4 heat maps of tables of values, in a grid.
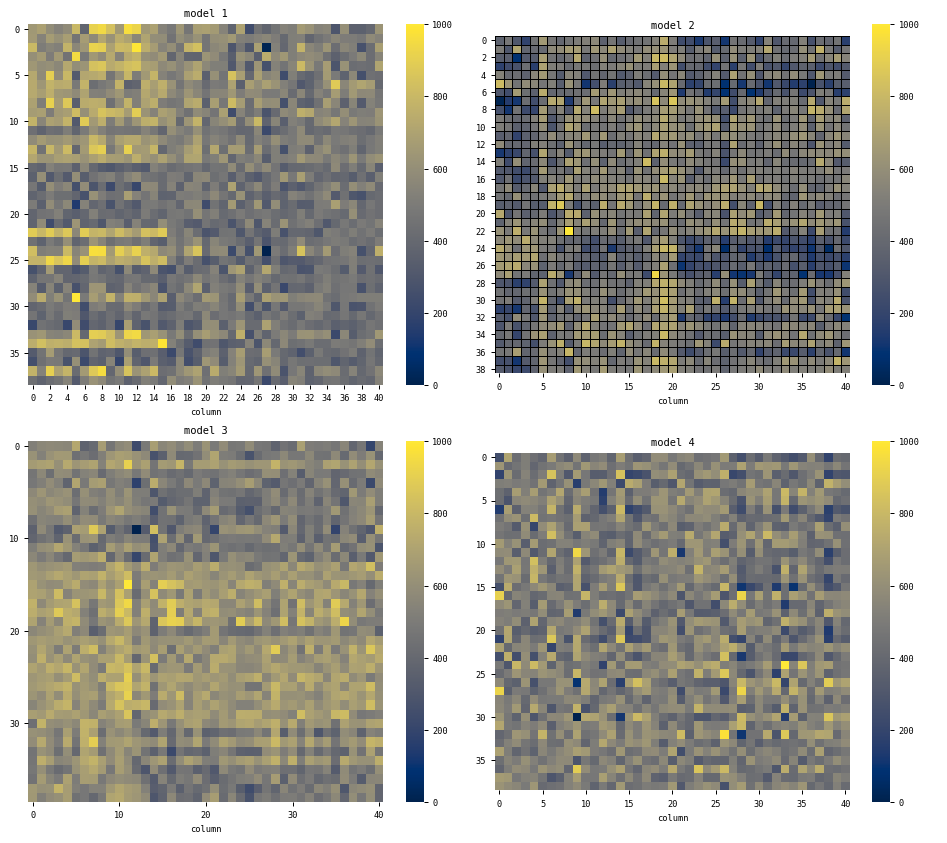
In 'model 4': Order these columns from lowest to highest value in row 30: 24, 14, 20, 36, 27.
14, 24, 20, 27, 36
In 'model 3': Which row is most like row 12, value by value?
4
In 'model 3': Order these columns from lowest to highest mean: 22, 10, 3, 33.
33, 22, 3, 10
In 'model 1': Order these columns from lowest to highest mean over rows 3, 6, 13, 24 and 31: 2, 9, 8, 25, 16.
25, 16, 9, 2, 8
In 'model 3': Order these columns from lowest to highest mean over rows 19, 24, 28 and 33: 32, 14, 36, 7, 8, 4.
14, 8, 7, 36, 32, 4
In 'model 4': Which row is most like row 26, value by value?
30
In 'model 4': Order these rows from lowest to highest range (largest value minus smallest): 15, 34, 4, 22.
34, 22, 4, 15
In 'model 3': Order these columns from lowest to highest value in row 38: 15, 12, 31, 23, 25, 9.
25, 15, 31, 23, 12, 9
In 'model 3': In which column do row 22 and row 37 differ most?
28
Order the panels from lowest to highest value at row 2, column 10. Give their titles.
model 2, model 4, model 3, model 1
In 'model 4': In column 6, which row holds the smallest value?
22
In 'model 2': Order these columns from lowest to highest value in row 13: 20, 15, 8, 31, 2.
2, 8, 15, 31, 20
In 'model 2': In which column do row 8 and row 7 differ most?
37
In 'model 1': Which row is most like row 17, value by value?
19
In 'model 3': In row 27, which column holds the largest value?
11
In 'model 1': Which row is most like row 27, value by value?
20
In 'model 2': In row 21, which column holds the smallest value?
40
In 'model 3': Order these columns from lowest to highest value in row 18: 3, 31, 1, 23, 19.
19, 23, 1, 31, 3
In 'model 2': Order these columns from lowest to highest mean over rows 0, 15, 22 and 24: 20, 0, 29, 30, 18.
30, 29, 0, 18, 20
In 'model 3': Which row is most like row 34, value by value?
30
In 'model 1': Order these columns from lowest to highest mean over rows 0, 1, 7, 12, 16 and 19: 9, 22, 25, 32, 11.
25, 32, 22, 9, 11
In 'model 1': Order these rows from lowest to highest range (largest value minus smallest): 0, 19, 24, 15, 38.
15, 38, 19, 0, 24
